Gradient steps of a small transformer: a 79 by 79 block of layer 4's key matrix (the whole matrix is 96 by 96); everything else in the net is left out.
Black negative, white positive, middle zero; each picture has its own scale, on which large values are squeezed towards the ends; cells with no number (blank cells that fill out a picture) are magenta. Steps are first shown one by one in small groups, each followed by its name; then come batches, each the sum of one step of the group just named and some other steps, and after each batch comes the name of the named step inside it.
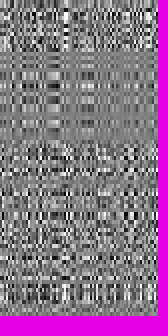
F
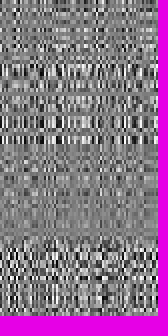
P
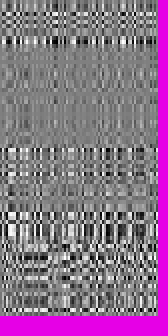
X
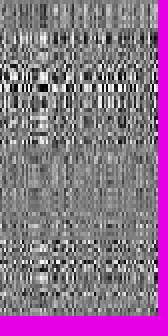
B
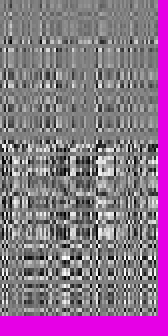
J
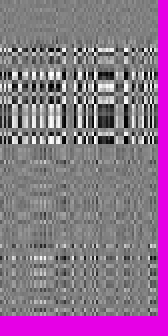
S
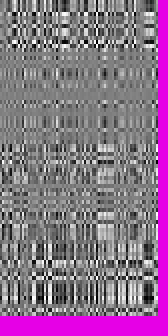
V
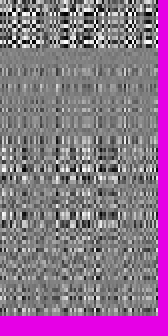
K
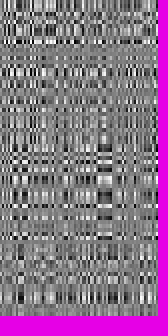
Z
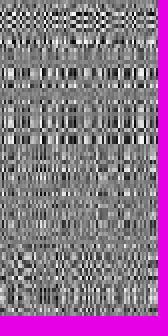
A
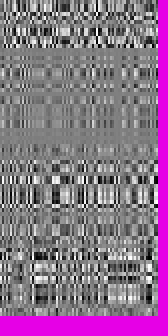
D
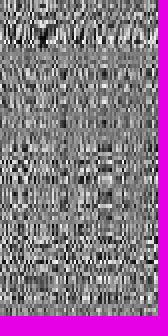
Z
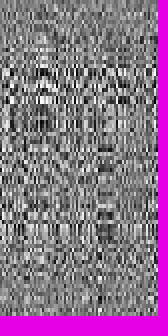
B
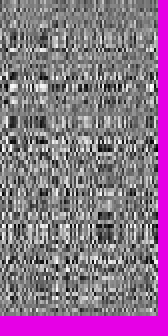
P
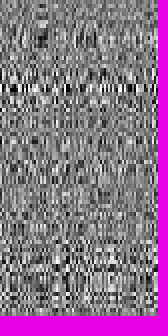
B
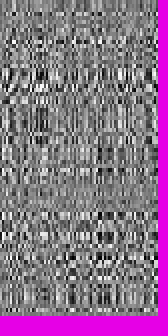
X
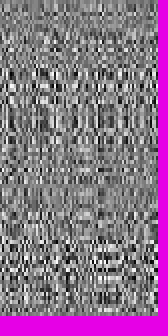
S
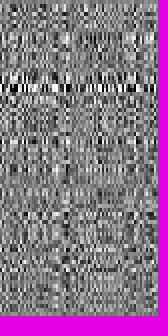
B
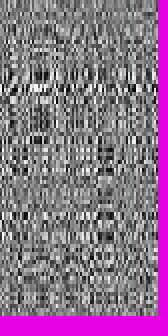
Z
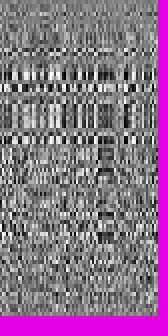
S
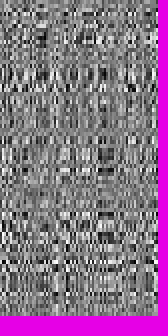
K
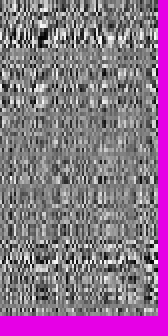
D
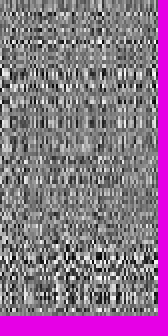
F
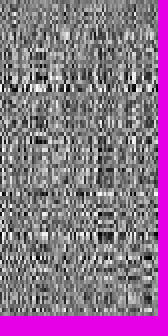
D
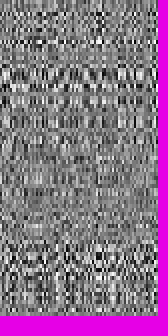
A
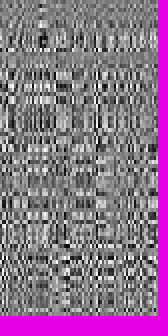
J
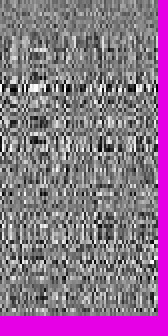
X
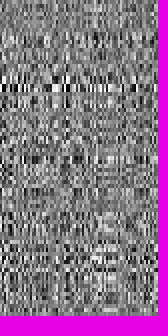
B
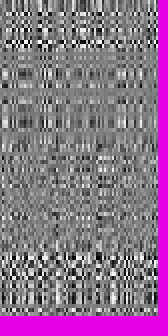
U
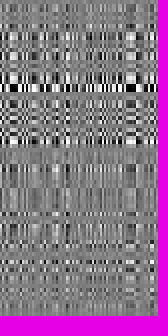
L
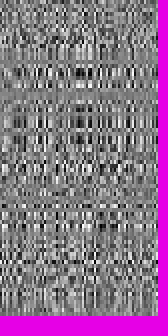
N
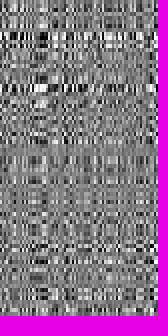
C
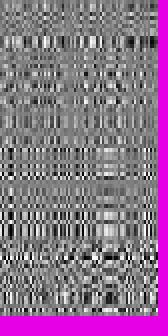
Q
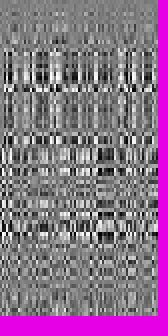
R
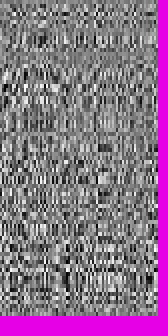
Q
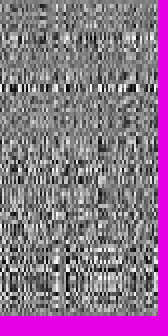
L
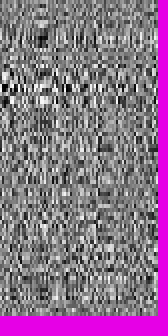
C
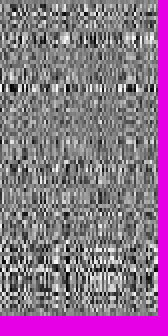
L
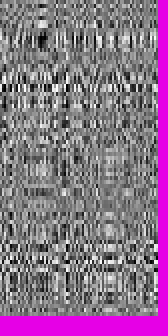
Q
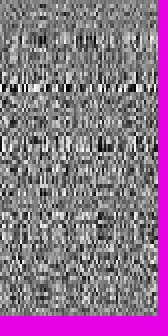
L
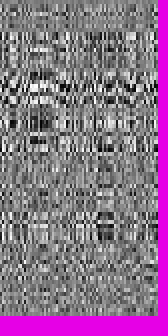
L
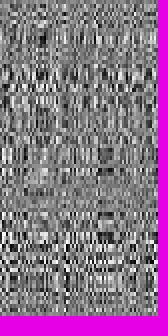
R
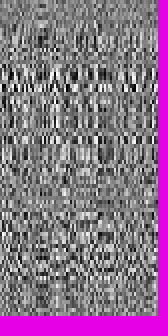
R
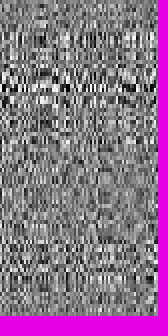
L
